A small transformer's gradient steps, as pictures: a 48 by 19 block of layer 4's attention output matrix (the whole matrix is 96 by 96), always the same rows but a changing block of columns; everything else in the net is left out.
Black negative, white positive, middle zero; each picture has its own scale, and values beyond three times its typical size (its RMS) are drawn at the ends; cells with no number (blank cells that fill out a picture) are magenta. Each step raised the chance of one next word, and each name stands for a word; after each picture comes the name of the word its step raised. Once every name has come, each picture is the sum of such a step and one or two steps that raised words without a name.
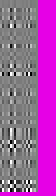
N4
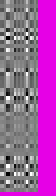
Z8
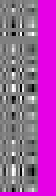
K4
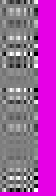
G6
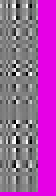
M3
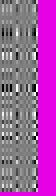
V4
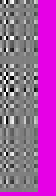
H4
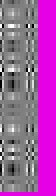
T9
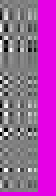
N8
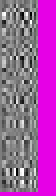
K4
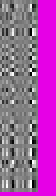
M3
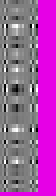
N4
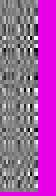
Z8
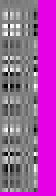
T9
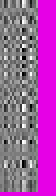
M3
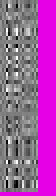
M3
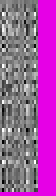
N4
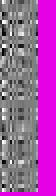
G6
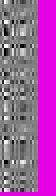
G6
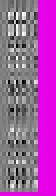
T9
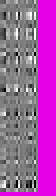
V4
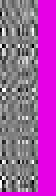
G6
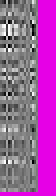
H4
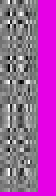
T9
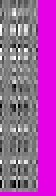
N8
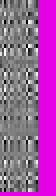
G6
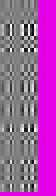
N8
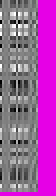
T9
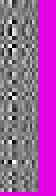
G6
